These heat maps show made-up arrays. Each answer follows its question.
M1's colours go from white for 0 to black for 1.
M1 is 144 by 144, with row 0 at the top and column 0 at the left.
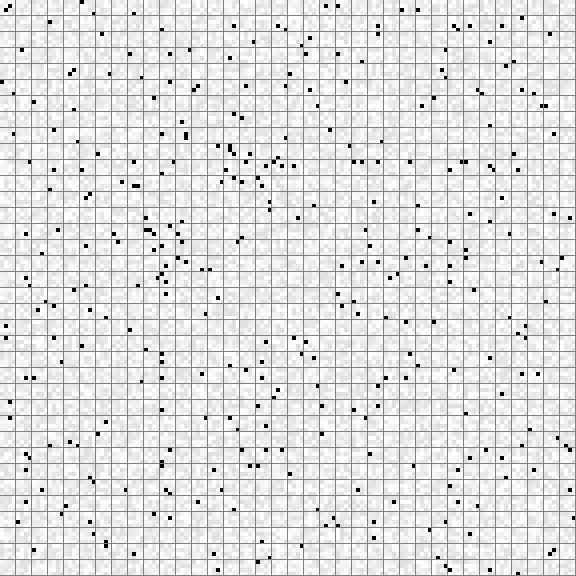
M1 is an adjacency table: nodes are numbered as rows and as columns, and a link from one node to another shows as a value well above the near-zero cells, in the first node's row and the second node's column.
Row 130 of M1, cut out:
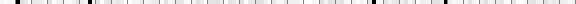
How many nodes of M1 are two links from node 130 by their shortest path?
8
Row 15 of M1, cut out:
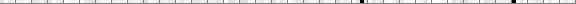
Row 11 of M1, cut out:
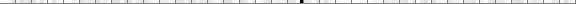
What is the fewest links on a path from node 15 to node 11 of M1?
5
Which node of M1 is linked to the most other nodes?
node 40
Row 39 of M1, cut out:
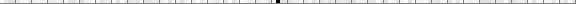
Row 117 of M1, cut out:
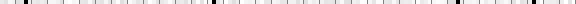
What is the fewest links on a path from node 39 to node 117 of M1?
3
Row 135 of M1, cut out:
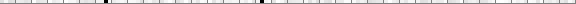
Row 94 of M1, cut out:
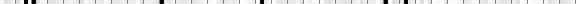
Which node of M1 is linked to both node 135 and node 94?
node 65
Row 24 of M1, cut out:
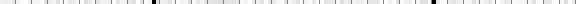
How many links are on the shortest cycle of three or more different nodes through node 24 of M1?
8
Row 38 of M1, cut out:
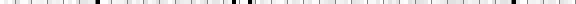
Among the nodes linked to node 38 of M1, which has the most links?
node 58
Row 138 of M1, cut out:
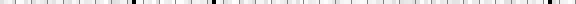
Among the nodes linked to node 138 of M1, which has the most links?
node 33
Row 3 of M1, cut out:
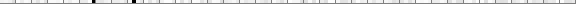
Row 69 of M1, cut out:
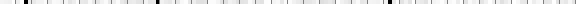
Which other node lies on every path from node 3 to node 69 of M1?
node 6
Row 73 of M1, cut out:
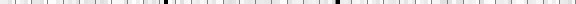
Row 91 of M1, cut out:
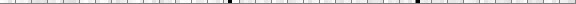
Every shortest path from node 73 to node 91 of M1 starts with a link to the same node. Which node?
node 84
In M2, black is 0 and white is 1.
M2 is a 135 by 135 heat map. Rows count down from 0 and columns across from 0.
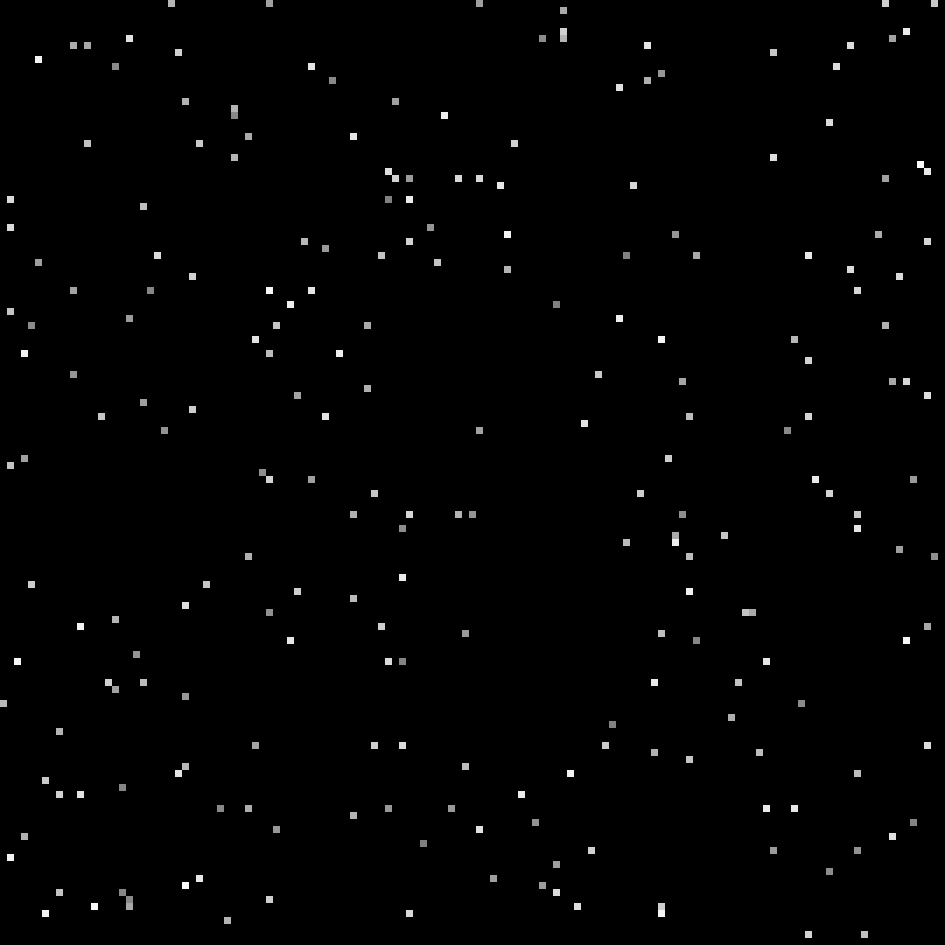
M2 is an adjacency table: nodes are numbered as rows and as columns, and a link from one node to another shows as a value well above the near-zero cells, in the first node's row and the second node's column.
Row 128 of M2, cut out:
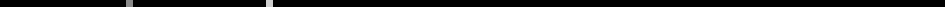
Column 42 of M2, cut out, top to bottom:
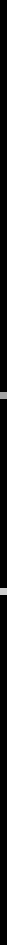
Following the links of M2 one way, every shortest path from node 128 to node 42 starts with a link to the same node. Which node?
node 38
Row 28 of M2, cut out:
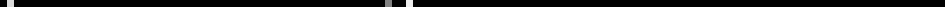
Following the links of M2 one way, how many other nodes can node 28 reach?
6
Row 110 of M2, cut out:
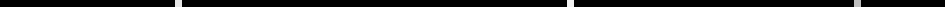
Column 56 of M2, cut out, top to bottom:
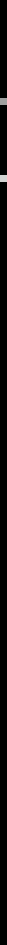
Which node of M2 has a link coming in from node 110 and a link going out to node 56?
node 25
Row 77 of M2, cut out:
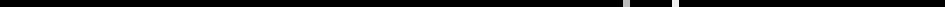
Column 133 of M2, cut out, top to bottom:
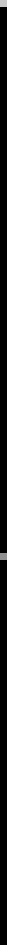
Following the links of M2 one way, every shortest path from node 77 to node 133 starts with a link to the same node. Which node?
node 89
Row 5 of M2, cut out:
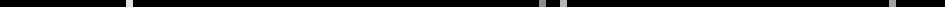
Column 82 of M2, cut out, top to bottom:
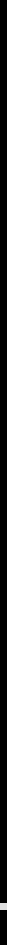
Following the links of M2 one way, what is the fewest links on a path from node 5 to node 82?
5
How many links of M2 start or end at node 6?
6
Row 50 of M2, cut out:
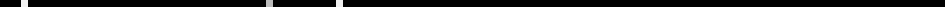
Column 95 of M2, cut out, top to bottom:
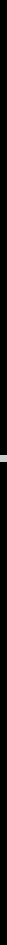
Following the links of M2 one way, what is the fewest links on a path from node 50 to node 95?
6
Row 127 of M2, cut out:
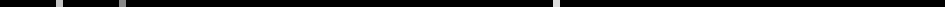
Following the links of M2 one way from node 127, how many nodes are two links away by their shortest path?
5
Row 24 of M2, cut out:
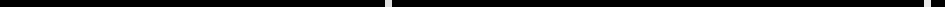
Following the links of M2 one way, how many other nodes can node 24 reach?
3
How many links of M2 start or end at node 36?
7
